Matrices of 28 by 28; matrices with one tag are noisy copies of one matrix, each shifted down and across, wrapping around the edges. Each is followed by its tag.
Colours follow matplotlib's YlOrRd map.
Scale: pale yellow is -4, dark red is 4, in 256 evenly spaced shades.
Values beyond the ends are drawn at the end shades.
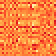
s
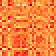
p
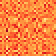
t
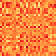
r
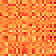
r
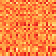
r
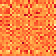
t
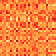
r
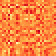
p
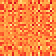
t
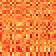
r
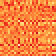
s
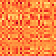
r
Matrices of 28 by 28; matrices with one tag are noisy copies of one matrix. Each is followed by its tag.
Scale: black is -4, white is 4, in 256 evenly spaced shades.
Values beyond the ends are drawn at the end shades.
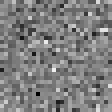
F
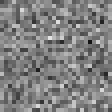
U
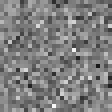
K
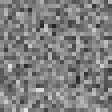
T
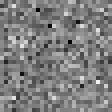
U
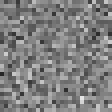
F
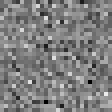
U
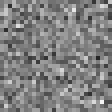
K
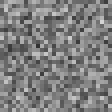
K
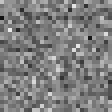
K
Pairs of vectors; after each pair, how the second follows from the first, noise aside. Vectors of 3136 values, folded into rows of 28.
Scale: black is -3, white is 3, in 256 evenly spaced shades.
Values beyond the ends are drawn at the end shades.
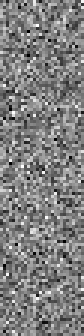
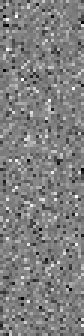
wrapped around, partly zeroed.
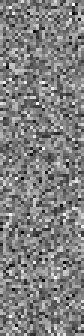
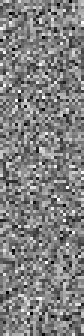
wrapped around.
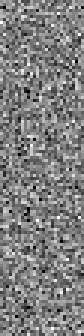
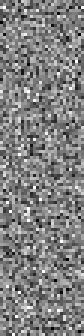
negated.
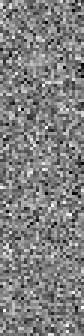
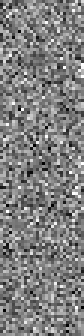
negated.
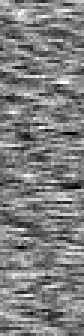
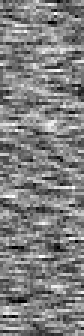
wrapped around.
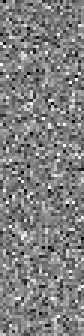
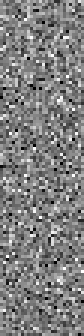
reversed.
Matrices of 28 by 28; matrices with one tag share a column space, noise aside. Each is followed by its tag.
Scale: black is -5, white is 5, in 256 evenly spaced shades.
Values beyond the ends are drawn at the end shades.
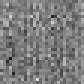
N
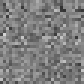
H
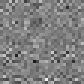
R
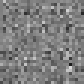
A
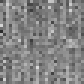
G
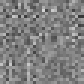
H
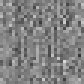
N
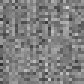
G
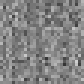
N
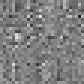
H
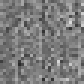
N
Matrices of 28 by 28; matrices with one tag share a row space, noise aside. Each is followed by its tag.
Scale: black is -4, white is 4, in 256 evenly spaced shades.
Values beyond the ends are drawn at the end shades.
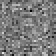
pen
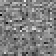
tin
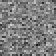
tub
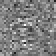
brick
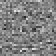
tin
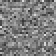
tub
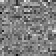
pen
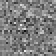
brick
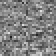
tin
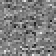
tin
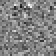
brick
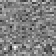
tub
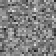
tub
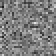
pen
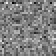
pen
